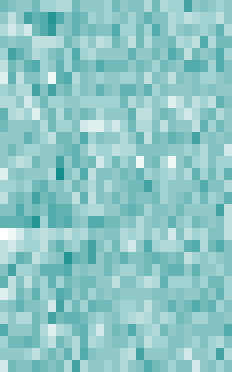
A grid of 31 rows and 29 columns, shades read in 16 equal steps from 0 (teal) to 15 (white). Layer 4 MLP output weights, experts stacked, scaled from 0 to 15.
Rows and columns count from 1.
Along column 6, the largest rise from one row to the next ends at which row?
4
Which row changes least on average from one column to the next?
13
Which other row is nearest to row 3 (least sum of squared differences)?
27
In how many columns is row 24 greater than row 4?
9
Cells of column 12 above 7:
20
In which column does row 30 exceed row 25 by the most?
5
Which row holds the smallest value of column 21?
24
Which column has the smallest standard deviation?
14
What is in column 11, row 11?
12
